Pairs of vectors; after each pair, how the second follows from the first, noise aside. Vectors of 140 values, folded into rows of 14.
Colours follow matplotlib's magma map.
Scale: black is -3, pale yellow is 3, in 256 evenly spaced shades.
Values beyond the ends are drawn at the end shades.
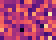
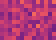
wrapped around, shrunk.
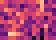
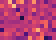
wrapped around, negated, partly zeroed.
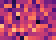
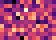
copied.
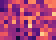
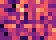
reversed, negated.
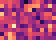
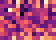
shuffled.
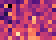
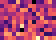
shuffled.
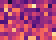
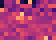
reversed, negated, partly zeroed.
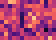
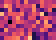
shuffled.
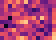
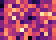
reversed, negated.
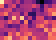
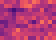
wrapped around, shrunk.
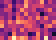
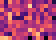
shuffled.
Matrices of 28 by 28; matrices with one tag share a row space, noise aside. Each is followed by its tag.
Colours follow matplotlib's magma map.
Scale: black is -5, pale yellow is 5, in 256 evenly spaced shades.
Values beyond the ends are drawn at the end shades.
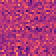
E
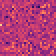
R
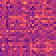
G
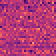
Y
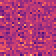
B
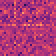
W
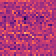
W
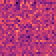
E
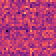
G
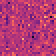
R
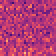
W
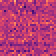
W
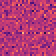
R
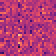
B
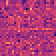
G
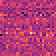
Y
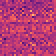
W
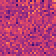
R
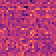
G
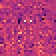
B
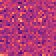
B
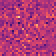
E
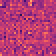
W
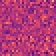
R
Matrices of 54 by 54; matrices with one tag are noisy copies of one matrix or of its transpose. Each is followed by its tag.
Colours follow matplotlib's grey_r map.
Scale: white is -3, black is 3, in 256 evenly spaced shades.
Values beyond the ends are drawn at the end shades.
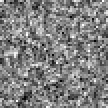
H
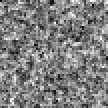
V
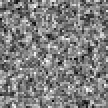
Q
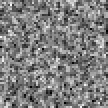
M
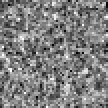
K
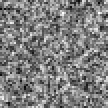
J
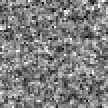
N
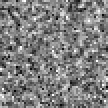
J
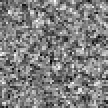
K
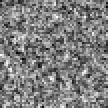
K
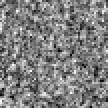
N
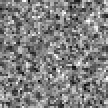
J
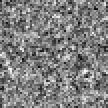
K
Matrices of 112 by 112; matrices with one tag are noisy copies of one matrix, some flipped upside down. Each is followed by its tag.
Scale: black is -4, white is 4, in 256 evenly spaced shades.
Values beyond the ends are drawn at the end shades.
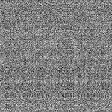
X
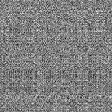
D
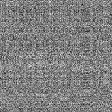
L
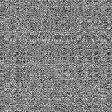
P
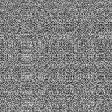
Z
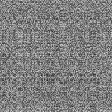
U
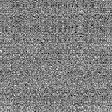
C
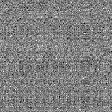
L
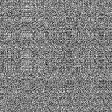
Z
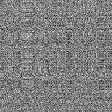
Z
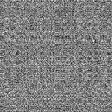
P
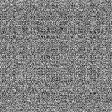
U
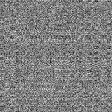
P
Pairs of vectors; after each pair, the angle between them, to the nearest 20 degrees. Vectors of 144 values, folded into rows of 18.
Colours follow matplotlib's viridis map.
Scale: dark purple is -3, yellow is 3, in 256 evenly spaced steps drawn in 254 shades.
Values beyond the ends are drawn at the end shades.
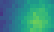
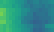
160 degrees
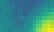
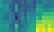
20 degrees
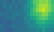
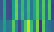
80 degrees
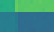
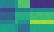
120 degrees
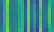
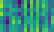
140 degrees
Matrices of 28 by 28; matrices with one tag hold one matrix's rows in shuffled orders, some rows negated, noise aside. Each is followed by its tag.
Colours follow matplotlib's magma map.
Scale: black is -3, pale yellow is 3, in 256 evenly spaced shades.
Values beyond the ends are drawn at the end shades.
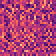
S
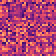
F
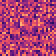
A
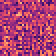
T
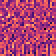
S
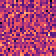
S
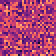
T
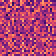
S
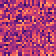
T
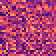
F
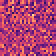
S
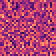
S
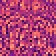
A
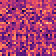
F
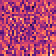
S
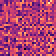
T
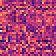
F
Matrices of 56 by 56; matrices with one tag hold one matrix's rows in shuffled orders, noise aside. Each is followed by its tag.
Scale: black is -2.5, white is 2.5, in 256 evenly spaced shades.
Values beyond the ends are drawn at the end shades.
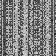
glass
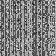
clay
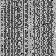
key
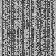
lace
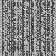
lace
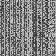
clay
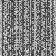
lace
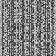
lace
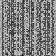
lace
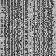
key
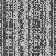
glass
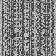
lace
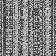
glass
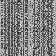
key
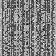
lace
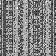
glass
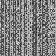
clay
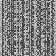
lace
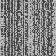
key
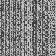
clay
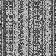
glass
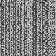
clay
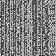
clay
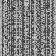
lace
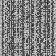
lace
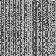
clay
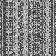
glass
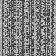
lace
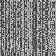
clay
